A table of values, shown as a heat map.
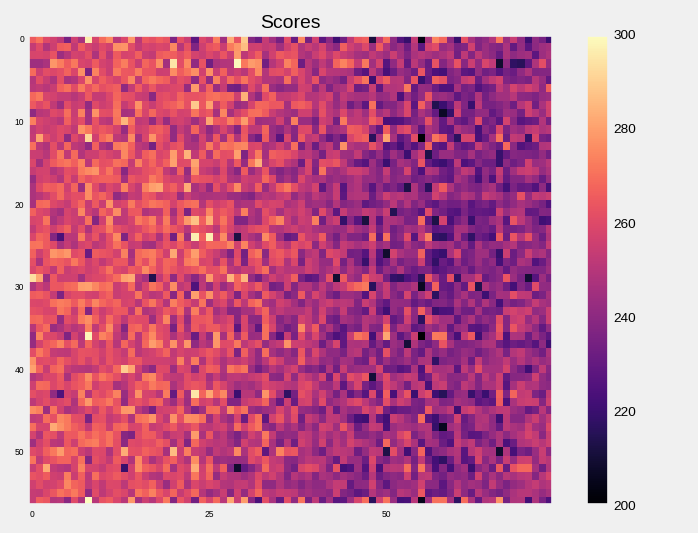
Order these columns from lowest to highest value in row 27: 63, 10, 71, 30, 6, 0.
71, 30, 63, 10, 0, 6
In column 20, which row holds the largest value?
3
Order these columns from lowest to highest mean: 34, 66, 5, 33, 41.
66, 41, 34, 33, 5
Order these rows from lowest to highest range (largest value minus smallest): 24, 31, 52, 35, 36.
35, 31, 52, 24, 36
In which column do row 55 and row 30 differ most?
55
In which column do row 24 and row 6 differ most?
4
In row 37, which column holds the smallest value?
53
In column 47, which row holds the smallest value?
22
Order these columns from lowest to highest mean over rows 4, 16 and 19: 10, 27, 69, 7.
69, 27, 10, 7
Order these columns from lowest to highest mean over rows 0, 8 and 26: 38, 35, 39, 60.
60, 39, 35, 38
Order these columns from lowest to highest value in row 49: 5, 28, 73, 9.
28, 73, 5, 9
